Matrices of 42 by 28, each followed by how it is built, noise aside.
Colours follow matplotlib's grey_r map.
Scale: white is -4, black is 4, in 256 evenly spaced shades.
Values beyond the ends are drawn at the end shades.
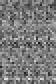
repeating columns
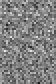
repeating columns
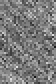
Toeplitz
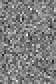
noise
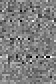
uneven rows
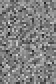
noise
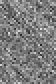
Toeplitz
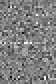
uneven rows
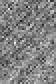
Hankel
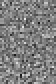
noise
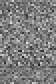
repeating columns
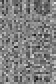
blocks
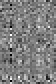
low rank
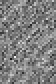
Hankel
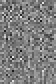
low rank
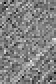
Hankel
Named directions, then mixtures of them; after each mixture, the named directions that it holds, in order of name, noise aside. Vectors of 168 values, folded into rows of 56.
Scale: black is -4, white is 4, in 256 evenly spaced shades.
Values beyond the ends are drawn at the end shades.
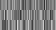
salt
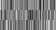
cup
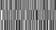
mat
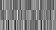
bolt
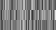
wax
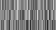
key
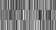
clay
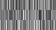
clay.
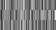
wax.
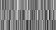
key.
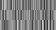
bolt, mat, salt.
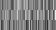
key, wax.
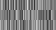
clay, key, wax.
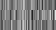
wax.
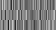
bolt, cup.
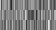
cup, mat, wax.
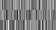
bolt.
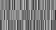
clay, salt.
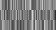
bolt, salt, wax.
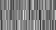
clay, wax.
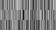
clay, key.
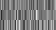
mat.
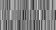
clay, wax.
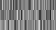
bolt, clay.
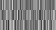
bolt.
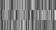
wax.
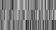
key, salt, wax.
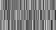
cup, salt, wax.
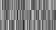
bolt, wax.
